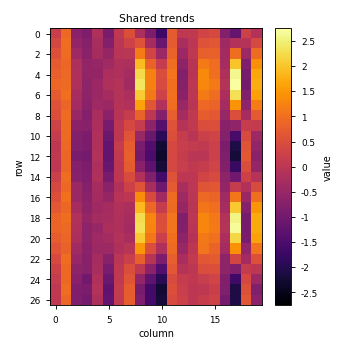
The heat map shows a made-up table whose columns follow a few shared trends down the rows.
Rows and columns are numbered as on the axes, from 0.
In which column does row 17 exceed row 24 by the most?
17
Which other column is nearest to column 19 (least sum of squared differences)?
8
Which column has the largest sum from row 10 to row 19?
1
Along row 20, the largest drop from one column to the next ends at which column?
18
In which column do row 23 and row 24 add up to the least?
10
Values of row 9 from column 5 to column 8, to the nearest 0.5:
-1 0 0.5 0
